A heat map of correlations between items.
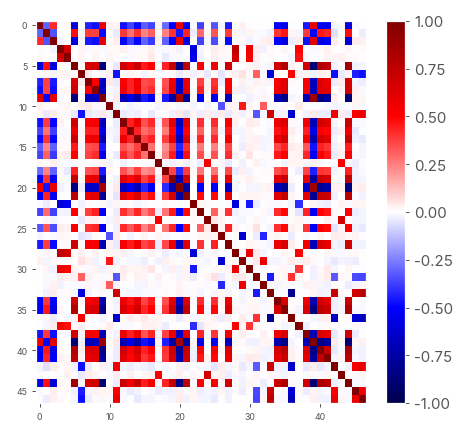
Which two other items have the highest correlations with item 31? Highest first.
36, 6
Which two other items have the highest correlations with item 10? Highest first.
29, 32
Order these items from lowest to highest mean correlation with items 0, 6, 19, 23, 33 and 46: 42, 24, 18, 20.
20, 24, 18, 42
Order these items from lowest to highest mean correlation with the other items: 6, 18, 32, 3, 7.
6, 32, 3, 18, 7
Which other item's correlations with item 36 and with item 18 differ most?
33
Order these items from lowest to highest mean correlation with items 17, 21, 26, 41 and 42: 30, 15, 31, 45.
31, 30, 45, 15
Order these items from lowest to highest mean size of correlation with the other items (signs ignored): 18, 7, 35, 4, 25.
4, 18, 25, 7, 35
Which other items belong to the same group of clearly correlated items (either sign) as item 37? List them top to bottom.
3, 4, 22, 28, 30
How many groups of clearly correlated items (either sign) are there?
5
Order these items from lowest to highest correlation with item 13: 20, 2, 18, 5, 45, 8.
20, 2, 45, 18, 8, 5
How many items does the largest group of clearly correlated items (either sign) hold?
26
